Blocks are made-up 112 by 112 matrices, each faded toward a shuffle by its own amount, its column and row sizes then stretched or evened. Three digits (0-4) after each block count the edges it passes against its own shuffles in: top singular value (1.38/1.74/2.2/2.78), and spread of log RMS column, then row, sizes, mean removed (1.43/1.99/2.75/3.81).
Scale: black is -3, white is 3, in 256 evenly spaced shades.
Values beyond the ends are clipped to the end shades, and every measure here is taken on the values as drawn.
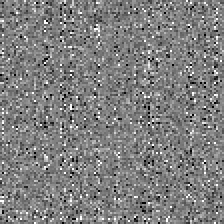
0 3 1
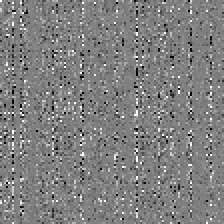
3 4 1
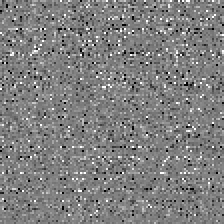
1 1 3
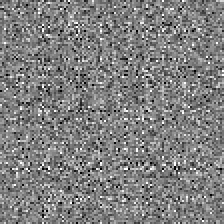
3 2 2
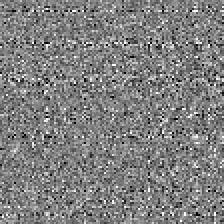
3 2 3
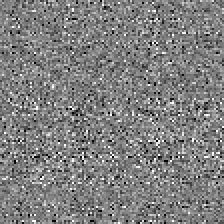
2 1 3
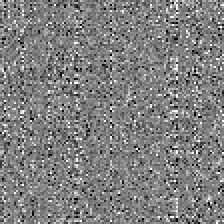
3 3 0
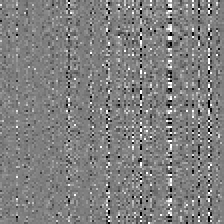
4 4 1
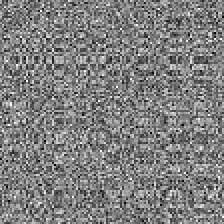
4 1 0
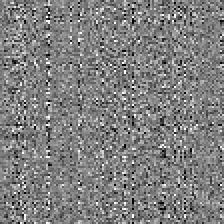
3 4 2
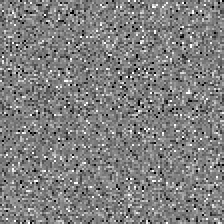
1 0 1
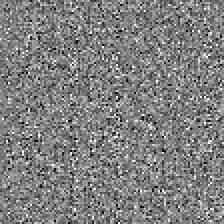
0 2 0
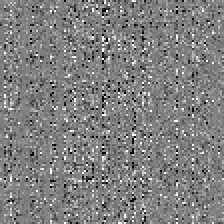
1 4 1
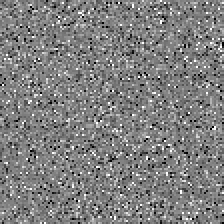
1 0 1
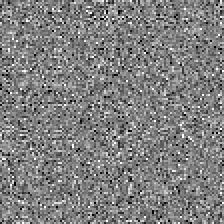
3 1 1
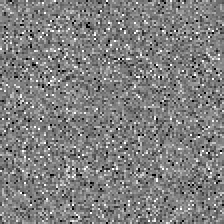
0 0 1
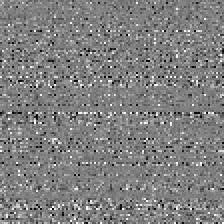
1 1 4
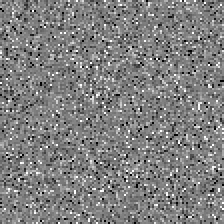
0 0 0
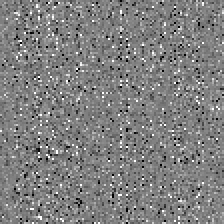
0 3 0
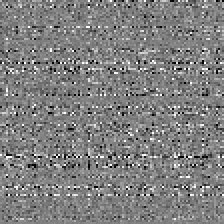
2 2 4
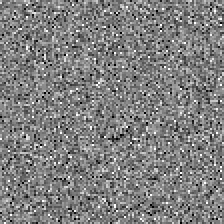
2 0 0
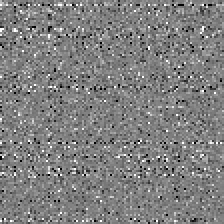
2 2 3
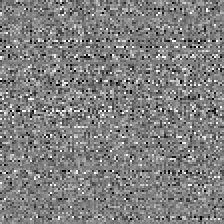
0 1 4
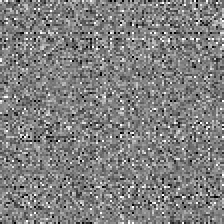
2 2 3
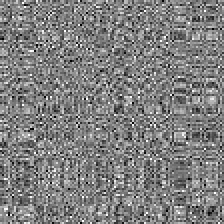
4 0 1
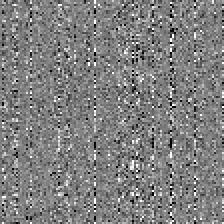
3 4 0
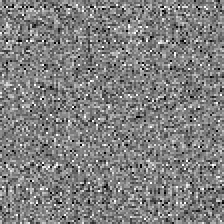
2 0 2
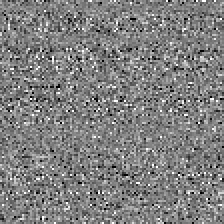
2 0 3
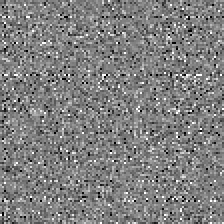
1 1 2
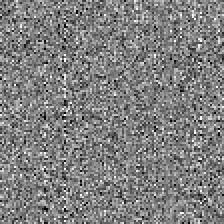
1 3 0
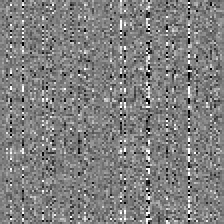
3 4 1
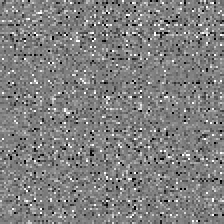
2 2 3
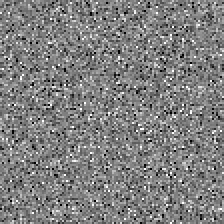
0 1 1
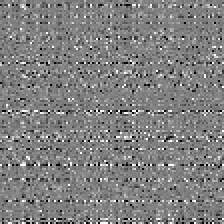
4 1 4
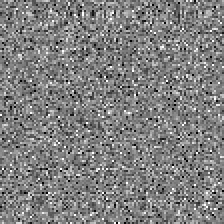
3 0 1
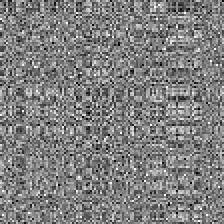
4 2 1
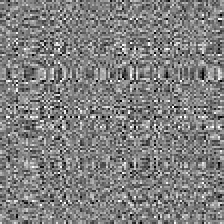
4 3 3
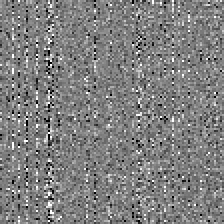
1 4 1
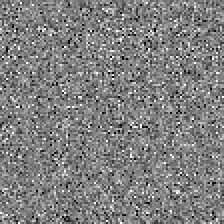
1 1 2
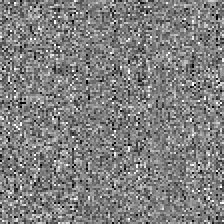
1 3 0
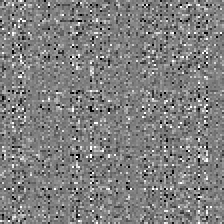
1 4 3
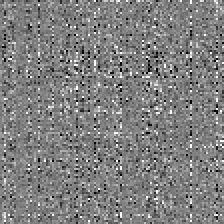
1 4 2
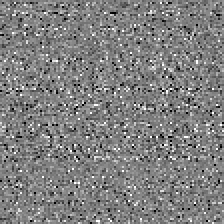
2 0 3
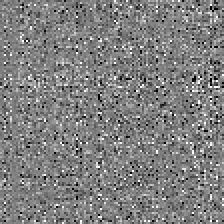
2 3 2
